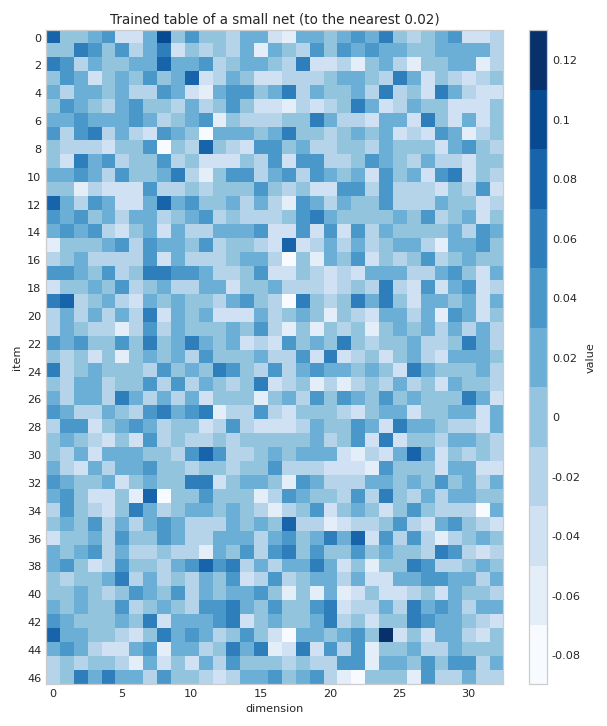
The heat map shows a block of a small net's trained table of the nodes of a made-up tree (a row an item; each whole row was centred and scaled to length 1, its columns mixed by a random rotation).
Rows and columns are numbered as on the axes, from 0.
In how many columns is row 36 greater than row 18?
14
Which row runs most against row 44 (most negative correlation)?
1
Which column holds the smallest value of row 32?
17
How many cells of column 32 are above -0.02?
25
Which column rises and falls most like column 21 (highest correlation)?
22
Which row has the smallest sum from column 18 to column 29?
40
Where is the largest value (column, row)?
24, 43
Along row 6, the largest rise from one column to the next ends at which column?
27
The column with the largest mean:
7
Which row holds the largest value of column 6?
34
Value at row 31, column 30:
0.02
